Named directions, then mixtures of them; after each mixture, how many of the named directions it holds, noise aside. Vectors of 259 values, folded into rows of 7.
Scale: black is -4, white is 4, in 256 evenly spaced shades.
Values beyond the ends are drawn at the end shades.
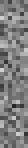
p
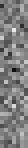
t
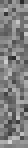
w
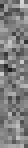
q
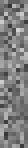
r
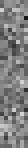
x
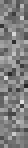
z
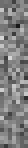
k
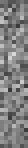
three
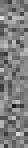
one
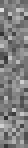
three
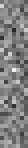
one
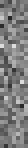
four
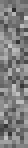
four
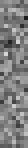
four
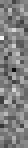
two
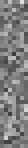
two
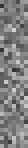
one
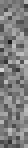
four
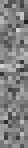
two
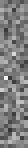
three
